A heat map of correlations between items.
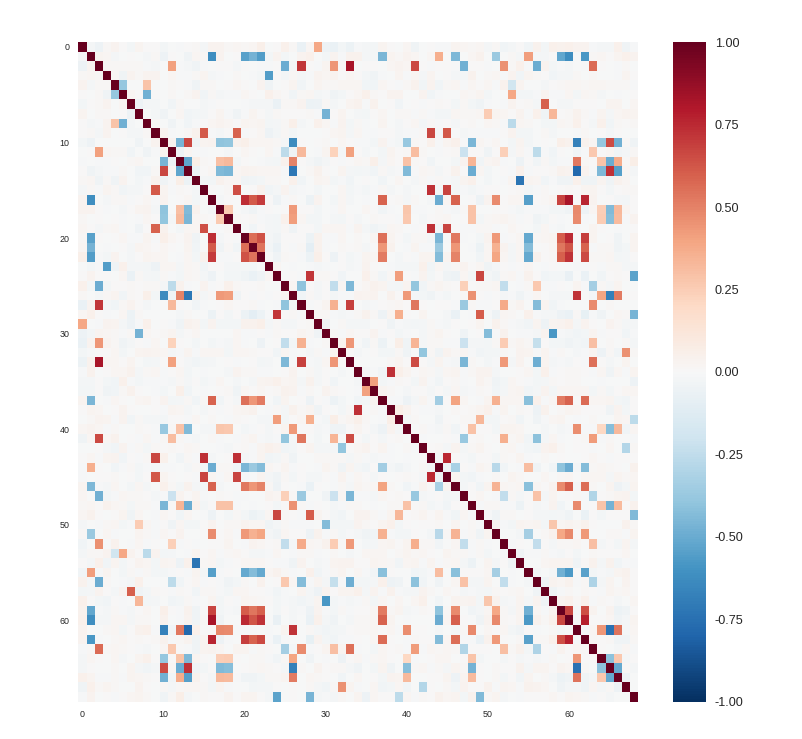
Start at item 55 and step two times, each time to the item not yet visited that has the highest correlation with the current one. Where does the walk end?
44
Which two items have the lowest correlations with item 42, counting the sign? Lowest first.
32, 67
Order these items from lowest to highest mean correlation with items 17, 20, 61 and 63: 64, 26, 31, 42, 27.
42, 31, 27, 64, 26
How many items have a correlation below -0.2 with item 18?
3
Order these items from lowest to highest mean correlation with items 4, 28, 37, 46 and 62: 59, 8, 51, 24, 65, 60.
65, 8, 24, 51, 59, 60
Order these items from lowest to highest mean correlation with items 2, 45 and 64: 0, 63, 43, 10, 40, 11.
10, 0, 40, 11, 63, 43
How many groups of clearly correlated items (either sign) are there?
14
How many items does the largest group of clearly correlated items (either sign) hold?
13
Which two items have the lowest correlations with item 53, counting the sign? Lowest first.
8, 4
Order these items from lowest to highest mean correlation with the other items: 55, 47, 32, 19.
55, 47, 32, 19
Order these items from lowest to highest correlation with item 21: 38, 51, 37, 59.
38, 51, 37, 59
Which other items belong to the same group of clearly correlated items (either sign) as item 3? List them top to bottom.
23
